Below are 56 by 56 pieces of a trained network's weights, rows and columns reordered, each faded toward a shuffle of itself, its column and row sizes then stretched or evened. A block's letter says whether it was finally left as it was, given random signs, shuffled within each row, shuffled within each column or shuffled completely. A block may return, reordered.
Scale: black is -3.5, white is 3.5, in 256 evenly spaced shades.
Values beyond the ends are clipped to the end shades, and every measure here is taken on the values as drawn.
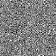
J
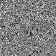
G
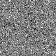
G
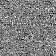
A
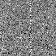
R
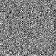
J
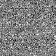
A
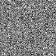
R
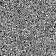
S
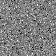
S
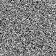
A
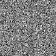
R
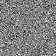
R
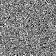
A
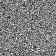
S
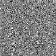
J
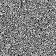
S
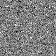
A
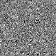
R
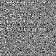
J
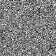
A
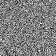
A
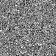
A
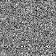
R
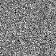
R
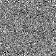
R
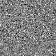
A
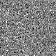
R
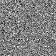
R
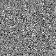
R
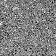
S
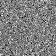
S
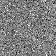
S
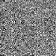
J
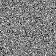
A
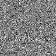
R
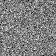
S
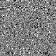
J
